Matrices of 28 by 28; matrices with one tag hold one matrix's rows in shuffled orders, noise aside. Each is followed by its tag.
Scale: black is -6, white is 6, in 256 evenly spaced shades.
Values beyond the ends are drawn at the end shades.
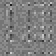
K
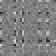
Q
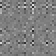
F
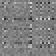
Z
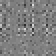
F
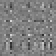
K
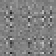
K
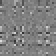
Q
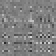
Z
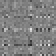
Z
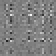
K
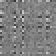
Q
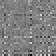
Z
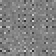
F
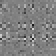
F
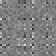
F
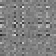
Q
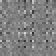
F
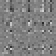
K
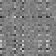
Q
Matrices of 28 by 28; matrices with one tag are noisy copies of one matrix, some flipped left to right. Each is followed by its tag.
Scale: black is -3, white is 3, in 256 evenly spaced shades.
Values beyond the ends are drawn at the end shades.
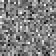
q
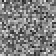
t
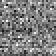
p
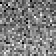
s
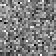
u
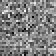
p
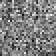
u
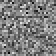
t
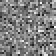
q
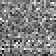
p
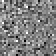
q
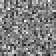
q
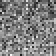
s
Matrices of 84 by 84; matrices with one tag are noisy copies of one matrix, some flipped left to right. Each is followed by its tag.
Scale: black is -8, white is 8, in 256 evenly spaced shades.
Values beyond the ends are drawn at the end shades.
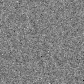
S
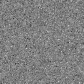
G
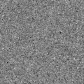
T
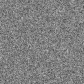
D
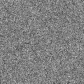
T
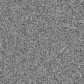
D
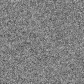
T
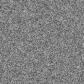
D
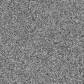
T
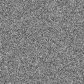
D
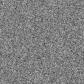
S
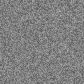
D
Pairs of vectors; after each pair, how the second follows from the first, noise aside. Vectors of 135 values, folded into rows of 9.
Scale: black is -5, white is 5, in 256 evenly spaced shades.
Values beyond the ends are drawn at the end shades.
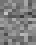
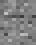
partly zeroed.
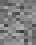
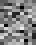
scaled up.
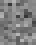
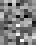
scaled up.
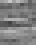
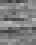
negated.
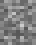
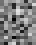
reversed, negated, scaled up.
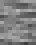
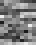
negated, scaled up.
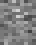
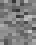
negated.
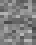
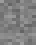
wrapped around, negated, shrunk.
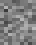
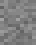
wrapped around, negated, shrunk.
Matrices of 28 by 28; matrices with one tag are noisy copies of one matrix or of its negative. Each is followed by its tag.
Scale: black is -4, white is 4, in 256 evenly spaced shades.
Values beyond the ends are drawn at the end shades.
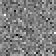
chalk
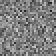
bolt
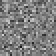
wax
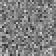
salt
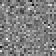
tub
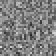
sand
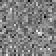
salt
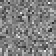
salt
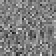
sand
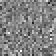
salt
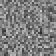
salt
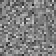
tub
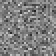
wax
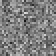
wax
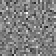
bolt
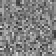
sand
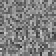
sand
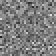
tub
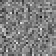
salt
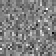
sand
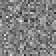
wax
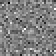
chalk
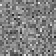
chalk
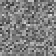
tub
